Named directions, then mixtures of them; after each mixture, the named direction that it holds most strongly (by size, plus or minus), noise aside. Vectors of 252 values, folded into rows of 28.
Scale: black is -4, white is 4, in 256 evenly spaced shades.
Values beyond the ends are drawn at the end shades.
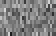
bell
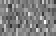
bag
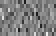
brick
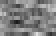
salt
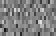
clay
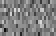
clay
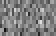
clay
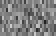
bag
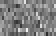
brick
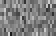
bell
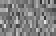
bag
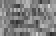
salt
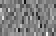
brick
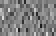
brick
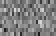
clay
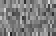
bell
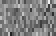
bell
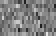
brick
